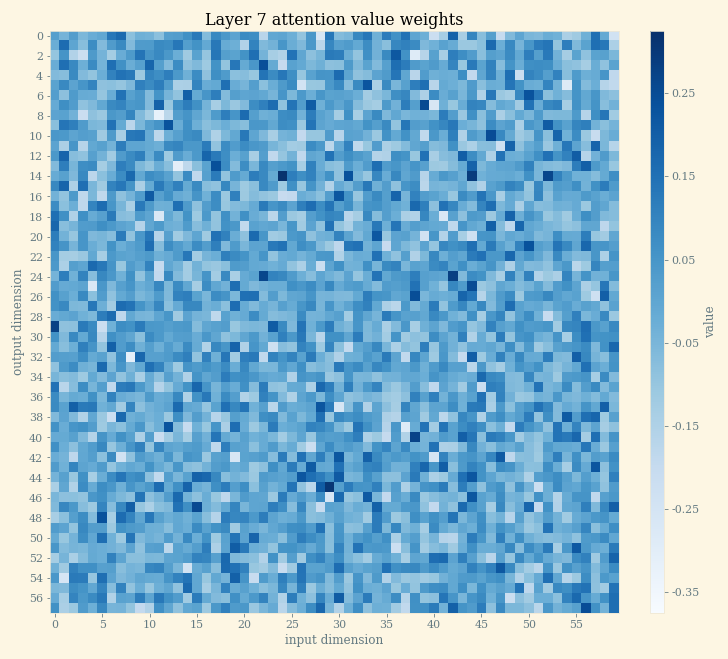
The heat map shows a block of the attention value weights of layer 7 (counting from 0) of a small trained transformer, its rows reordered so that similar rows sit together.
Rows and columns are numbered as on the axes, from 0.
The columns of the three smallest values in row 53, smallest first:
14, 24, 51
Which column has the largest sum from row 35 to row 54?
44
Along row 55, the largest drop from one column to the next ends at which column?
50
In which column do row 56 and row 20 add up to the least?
39
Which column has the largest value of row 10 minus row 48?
46
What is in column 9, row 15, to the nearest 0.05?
-0.15
